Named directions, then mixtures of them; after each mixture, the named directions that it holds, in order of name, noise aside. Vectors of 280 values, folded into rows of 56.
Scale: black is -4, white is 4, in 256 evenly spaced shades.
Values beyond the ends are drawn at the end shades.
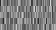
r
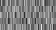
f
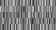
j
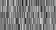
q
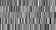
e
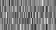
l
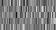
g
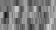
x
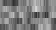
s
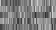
f, r, s.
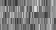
e, s, x.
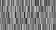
f, q.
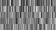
g, q, r.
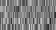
e, q, x.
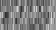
g, r, x.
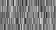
q.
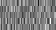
e.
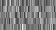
f, g, q.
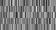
e, g, j.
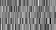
e.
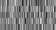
q.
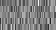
e.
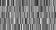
e, f, q.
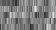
e, s, x.
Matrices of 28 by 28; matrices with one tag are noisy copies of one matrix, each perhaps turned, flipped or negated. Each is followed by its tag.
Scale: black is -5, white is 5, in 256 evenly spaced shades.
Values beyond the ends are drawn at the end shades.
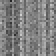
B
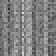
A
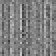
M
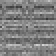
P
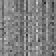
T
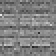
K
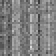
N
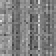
N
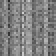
A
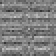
P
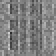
K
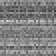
B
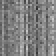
T
